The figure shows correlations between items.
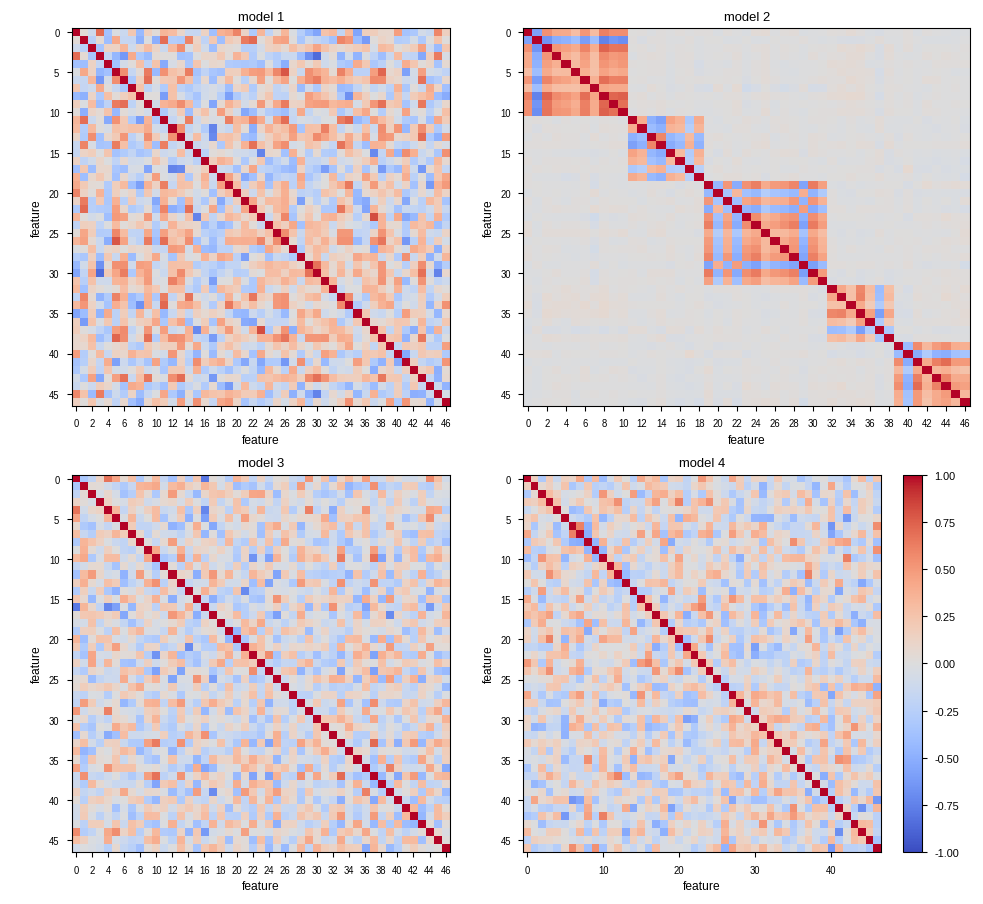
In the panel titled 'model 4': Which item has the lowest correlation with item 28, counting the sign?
10
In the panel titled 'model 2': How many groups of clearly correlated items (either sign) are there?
5
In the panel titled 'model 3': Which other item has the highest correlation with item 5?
44
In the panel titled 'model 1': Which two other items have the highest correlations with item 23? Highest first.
37, 26
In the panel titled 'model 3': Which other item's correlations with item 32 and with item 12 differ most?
25
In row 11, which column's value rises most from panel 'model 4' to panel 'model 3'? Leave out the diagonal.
16
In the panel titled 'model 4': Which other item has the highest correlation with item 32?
42
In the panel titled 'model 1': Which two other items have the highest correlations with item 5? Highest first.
26, 38
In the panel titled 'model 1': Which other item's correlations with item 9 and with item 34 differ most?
8
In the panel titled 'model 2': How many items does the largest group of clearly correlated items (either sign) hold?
13
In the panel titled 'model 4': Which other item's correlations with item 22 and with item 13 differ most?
26
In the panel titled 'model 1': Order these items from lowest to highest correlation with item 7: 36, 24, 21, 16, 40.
16, 36, 24, 21, 40
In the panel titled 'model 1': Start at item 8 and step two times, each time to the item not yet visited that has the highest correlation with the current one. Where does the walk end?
30
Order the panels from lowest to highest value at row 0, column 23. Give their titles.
model 2, model 3, model 1, model 4
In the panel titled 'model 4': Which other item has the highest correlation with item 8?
35
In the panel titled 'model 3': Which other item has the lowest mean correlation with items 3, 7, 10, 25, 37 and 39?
38
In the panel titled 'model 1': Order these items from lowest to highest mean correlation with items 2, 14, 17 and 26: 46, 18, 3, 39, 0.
3, 18, 0, 46, 39
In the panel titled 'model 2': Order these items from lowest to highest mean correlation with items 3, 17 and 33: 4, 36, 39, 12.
12, 39, 36, 4
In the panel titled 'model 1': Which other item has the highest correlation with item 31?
12
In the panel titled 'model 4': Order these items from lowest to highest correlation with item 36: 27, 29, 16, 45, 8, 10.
27, 16, 29, 45, 8, 10
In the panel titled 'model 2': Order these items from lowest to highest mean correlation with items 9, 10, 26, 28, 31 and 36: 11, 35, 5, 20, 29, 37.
29, 20, 37, 11, 35, 5
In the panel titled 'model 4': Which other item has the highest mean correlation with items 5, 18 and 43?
40
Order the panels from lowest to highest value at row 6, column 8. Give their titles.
model 4, model 3, model 1, model 2
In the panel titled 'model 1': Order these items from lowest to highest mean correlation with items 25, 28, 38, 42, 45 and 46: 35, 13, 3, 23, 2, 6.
3, 35, 23, 2, 6, 13
